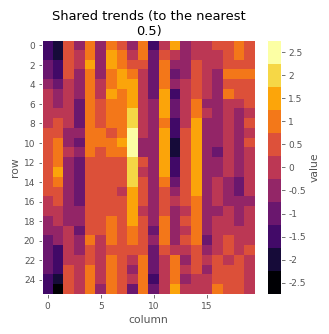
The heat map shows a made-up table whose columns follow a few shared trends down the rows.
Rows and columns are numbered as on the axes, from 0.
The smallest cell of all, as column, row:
1, 25
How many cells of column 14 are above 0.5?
15
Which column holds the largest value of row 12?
8
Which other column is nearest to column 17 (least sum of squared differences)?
19
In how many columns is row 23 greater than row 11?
7
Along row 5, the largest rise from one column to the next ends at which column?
11
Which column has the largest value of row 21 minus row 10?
12
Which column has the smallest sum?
10
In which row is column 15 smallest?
20
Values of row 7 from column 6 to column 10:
1 1 2 0 -0.5
